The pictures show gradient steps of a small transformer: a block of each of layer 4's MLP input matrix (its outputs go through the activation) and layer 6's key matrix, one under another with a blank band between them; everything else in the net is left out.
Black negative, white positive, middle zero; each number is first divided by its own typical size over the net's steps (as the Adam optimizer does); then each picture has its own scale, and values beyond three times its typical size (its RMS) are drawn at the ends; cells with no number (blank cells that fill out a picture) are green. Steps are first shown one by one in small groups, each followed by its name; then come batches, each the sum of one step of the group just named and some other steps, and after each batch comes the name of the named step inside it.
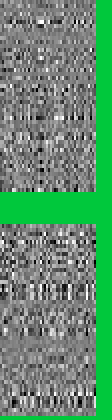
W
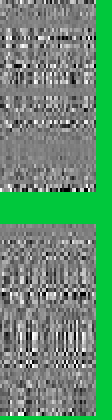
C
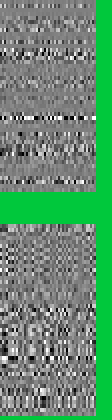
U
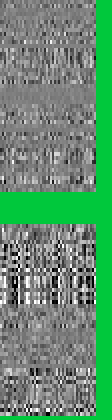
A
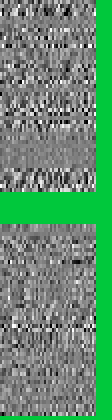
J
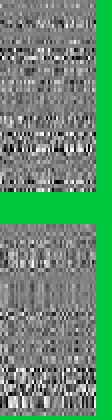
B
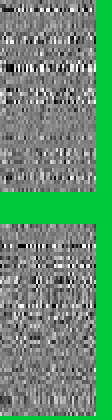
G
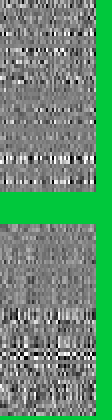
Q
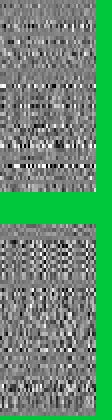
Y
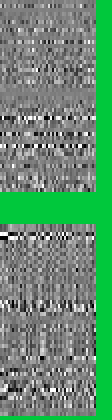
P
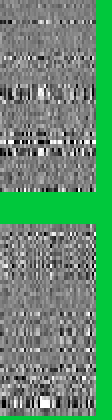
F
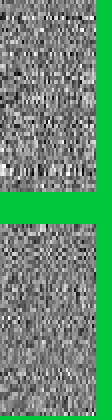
P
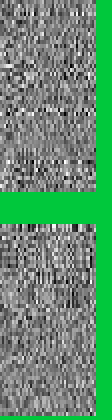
J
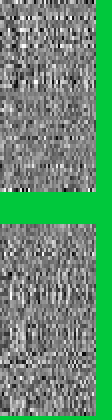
C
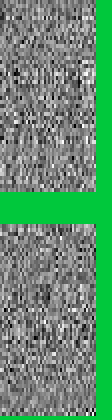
P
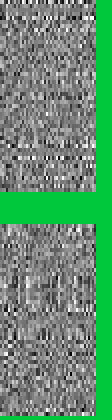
A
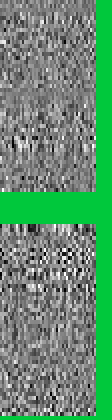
W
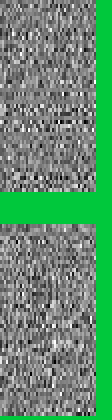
J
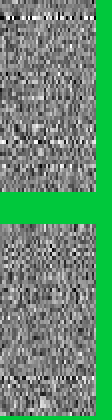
F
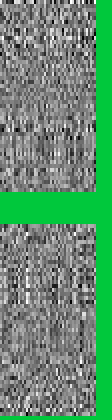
A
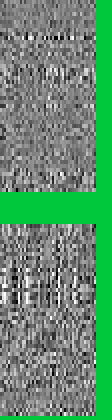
A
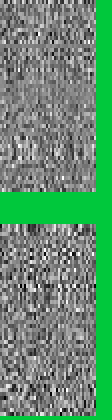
P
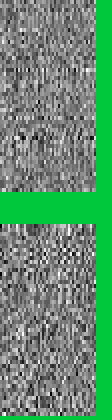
U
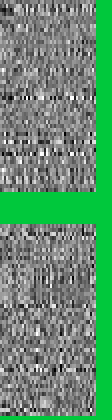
F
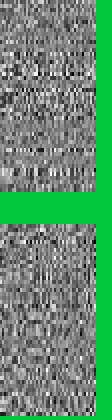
W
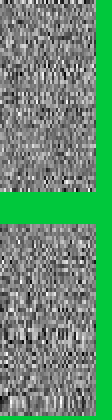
C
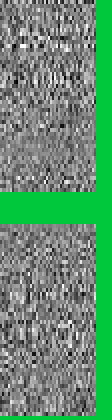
C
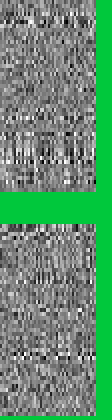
Q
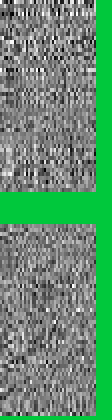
P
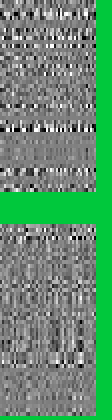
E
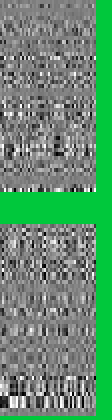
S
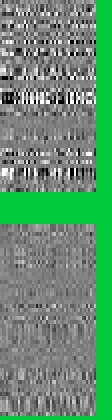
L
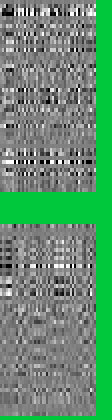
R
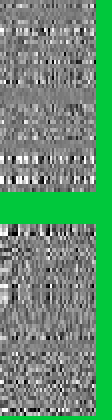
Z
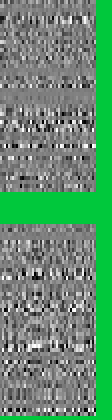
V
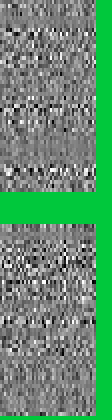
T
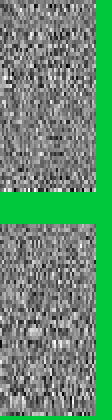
S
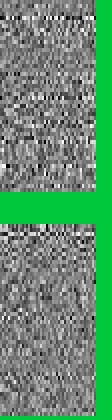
T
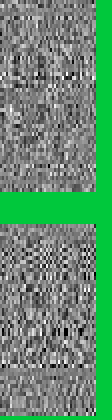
S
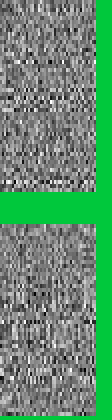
T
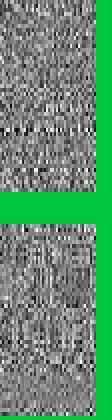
E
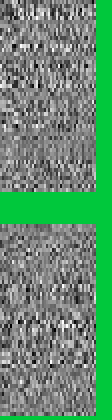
R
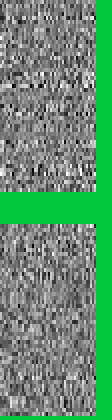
S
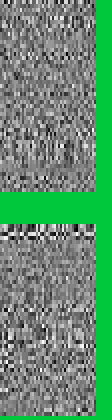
V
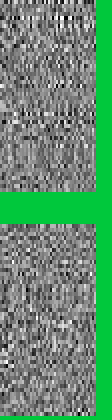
V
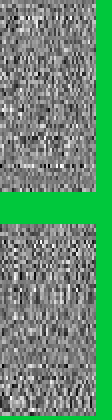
S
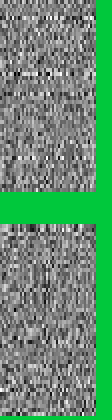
Z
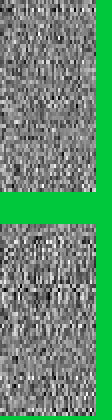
S
